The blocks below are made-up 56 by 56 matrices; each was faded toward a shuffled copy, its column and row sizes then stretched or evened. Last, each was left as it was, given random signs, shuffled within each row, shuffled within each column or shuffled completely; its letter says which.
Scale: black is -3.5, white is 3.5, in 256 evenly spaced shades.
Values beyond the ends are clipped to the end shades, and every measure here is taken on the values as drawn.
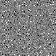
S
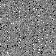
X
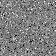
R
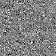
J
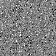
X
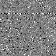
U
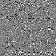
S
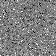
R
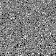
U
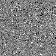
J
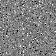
X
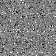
U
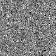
X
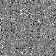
S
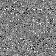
U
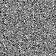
X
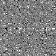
S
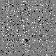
S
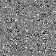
J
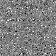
U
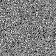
R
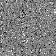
X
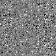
J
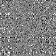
S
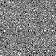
S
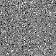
J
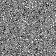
R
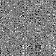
S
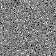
X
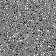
R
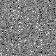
X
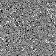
J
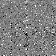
J
